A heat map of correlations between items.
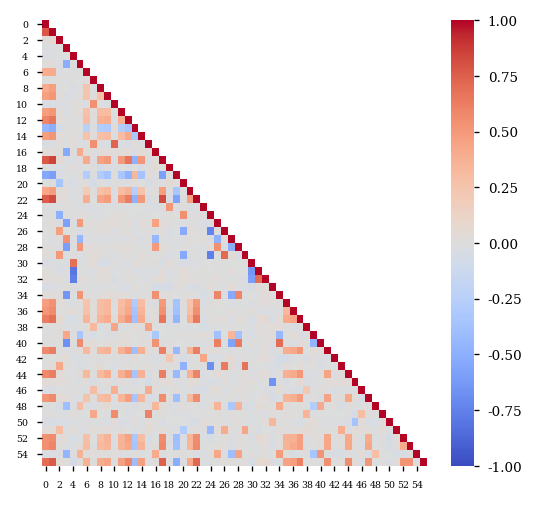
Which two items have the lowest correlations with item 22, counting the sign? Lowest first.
19, 13
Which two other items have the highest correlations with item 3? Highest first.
27, 39
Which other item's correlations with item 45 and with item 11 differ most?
33
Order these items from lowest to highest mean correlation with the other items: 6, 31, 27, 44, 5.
27, 31, 5, 6, 44
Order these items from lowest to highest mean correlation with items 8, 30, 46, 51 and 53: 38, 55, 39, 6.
39, 38, 6, 55
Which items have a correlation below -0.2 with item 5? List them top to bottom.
3, 27, 39
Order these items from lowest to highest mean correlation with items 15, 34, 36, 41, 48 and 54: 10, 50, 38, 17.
50, 38, 10, 17
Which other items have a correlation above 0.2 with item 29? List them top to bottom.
2, 26, 43, 51
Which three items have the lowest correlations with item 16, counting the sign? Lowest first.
3, 27, 39
